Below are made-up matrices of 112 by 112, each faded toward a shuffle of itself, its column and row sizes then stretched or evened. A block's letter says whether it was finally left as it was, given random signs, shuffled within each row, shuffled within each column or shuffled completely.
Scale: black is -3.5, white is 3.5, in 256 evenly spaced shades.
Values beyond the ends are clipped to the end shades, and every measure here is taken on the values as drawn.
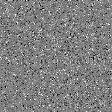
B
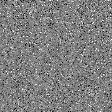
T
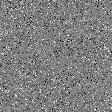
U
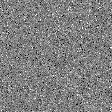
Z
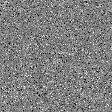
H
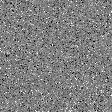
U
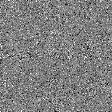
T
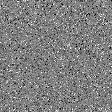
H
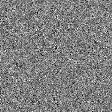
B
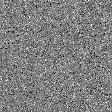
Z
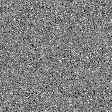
H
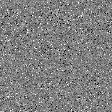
B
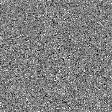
T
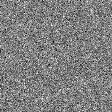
Z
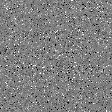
T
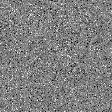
T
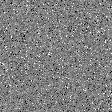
U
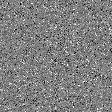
Z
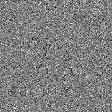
B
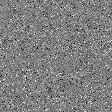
H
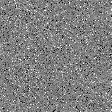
Z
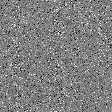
Z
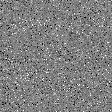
H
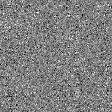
B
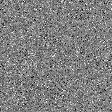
H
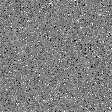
U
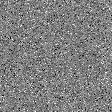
U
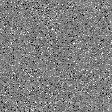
B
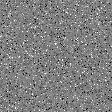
Z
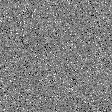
U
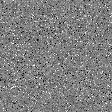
H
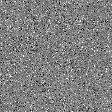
T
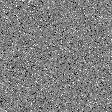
U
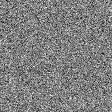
U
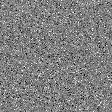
U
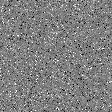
U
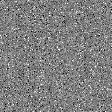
B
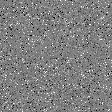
H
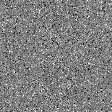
Z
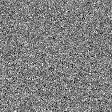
H
